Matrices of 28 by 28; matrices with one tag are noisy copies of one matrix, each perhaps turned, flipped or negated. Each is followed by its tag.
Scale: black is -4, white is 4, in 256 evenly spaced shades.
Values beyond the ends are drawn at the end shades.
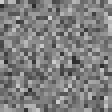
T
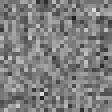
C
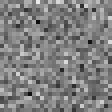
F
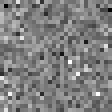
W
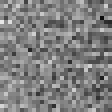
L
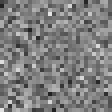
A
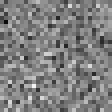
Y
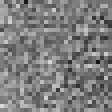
L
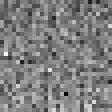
L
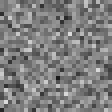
A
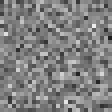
T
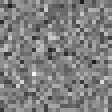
T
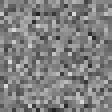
F
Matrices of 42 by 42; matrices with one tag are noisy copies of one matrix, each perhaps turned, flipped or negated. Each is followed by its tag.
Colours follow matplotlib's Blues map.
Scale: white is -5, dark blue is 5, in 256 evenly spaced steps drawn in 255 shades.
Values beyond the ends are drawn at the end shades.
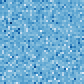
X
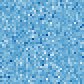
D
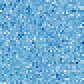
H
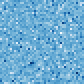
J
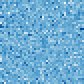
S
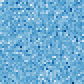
X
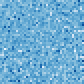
S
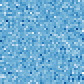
H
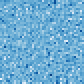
S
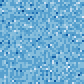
X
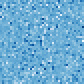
D
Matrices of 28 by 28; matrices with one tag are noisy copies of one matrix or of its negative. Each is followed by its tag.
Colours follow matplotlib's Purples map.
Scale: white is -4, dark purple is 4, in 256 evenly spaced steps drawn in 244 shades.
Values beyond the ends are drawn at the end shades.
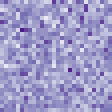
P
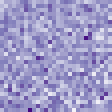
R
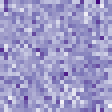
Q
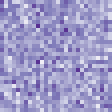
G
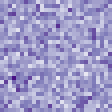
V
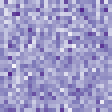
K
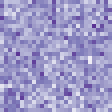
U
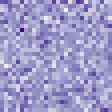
P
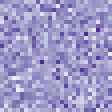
V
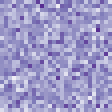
V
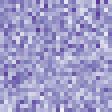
K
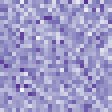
P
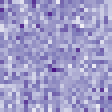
G
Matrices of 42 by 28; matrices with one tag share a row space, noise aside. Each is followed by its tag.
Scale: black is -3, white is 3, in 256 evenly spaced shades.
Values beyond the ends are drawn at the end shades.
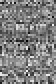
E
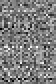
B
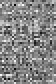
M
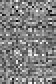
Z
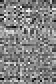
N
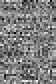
N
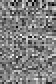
Z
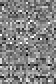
E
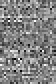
N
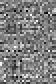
N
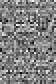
E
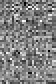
Z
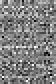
B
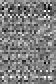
B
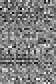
B
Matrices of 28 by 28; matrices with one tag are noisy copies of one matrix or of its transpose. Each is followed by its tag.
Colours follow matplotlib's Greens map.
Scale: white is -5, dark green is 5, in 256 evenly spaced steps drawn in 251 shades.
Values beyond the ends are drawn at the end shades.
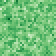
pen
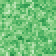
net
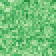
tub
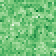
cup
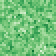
cup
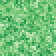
pen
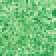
net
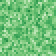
pen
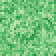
cup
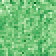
tub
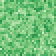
cup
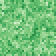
cup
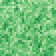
net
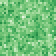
cup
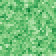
pen
